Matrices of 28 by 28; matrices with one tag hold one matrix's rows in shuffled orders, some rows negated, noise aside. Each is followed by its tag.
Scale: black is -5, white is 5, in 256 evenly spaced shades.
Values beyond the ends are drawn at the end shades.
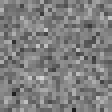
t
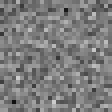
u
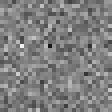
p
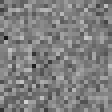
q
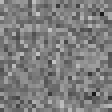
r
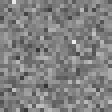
t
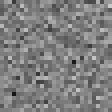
t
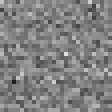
u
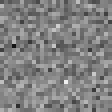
u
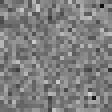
r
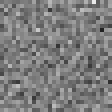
r
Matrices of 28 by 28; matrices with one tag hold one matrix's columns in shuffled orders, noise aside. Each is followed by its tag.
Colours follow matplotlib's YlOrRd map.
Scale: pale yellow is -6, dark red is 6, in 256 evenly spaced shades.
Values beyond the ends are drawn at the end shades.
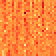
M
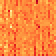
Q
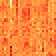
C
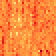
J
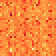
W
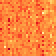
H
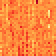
Q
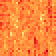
J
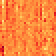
C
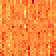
Q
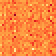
W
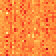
H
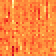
C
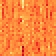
C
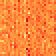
H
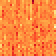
Q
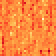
J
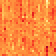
C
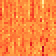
C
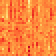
C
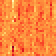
C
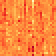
C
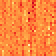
M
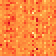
H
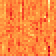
C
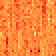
J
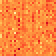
H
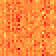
H
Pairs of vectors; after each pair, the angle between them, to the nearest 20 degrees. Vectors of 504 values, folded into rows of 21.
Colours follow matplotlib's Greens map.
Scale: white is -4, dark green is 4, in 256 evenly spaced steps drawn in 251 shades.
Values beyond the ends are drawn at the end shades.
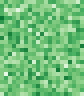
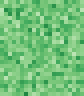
120 degrees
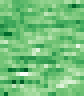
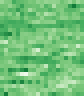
20 degrees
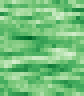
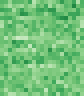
120 degrees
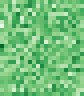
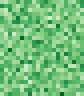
80 degrees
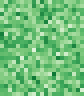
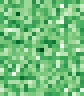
60 degrees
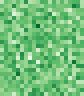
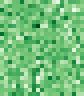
80 degrees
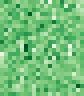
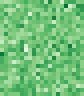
140 degrees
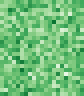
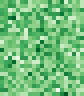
140 degrees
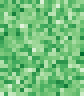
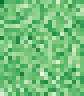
80 degrees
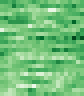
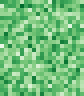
80 degrees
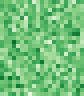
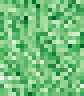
140 degrees
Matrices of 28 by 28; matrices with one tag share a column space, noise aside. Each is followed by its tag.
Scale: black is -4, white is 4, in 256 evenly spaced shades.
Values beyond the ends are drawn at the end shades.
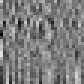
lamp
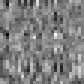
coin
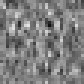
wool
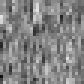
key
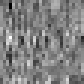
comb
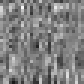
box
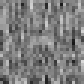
comb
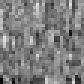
comb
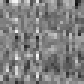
coin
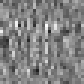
wool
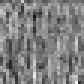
box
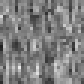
key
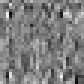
box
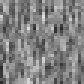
key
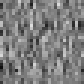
wool
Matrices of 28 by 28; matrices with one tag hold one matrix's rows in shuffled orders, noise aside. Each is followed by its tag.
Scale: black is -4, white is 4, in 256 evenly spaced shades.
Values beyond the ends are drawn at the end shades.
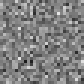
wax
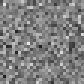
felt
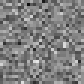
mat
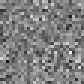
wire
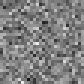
mat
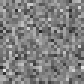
felt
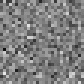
felt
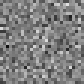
wire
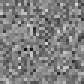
wax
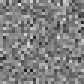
wax
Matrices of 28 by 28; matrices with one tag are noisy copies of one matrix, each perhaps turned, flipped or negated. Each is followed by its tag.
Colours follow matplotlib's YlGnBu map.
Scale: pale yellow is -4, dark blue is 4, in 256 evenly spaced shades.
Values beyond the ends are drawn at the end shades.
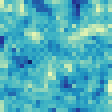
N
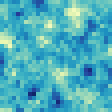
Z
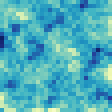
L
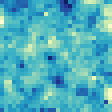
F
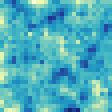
L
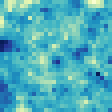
F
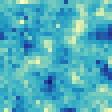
N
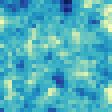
F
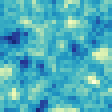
Z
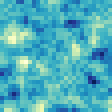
Z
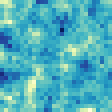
N
